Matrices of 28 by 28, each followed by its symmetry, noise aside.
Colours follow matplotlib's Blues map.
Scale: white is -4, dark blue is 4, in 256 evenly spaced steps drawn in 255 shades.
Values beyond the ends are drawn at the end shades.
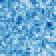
no symmetry.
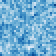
no symmetry.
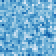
antisymmetric.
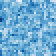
antisymmetric.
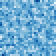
antisymmetric.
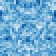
mirrored left to right.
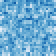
mirrored left to right.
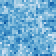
antisymmetric.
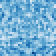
mirrored left to right.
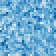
antisymmetric.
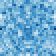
mirrored left to right.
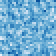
antisymmetric.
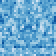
mirrored left to right.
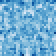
mirrored left to right.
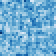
antisymmetric.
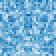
mirrored left to right.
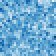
no symmetry.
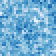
symmetric across the other diagonal.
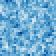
antisymmetric.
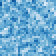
symmetric across the other diagonal.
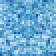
mirrored left to right.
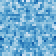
mirrored left to right.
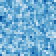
antisymmetric.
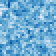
antisymmetric.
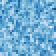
no symmetry.
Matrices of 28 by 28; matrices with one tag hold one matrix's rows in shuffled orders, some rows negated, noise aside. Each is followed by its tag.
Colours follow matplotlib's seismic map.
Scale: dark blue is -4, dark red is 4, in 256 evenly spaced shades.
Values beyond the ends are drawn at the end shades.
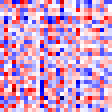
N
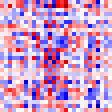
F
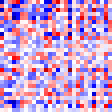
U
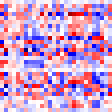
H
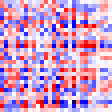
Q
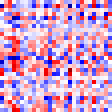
U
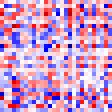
U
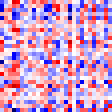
U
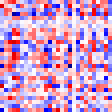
U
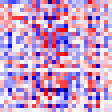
F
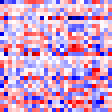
H
